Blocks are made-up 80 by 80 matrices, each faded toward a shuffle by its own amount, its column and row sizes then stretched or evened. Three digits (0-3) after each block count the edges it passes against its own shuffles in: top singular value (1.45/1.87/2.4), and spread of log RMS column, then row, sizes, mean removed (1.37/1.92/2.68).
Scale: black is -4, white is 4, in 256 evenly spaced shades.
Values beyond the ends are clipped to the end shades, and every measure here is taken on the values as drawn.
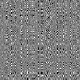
3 3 2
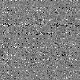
1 2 3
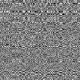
3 0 3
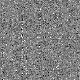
1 2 0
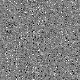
0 2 0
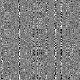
3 3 1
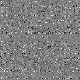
1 0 3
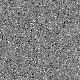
0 0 0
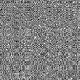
3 0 1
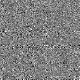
1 2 2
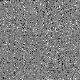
0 2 1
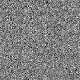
2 1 0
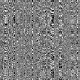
3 3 1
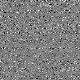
0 0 3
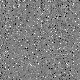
1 0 0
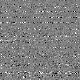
0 1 3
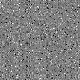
2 0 0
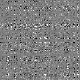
1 3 3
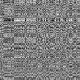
3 0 3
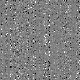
1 3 0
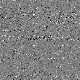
0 0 2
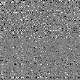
2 1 3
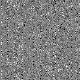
0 3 0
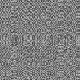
3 1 1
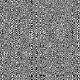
3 3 2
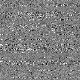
1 0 3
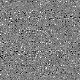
1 1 2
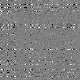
2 2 3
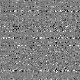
2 1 3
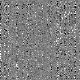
1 3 1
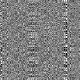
3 3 0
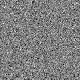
1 0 0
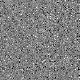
0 2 1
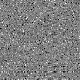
2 0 1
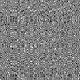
3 0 1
